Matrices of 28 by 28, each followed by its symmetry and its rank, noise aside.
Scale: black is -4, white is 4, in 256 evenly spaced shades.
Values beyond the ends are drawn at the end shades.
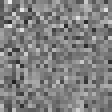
no symmetry, rank eight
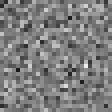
symmetric, rank eight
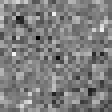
symmetric, rank eight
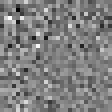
antisymmetric, rank eight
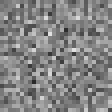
symmetric, rank six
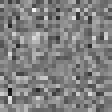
no symmetry, rank six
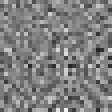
antisymmetric, rank six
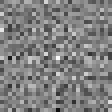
no symmetry, rank four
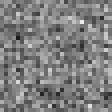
no symmetry, rank eight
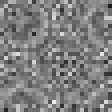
symmetric, rank six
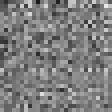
no symmetry, rank six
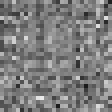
no symmetry, rank six
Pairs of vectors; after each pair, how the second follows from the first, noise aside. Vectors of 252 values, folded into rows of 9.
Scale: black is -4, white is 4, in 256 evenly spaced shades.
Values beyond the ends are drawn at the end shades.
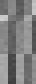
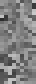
sign-scrambled.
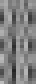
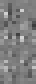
reversed, negated, partly zeroed.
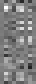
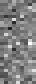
shuffled.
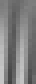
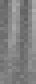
reversed, shrunk.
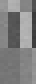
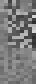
sign-scrambled.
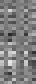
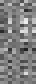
reversed.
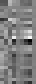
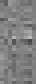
shrunk.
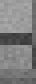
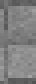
wrapped around, shrunk.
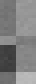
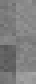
shrunk.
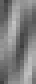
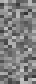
shuffled.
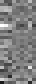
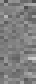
reversed, shrunk.
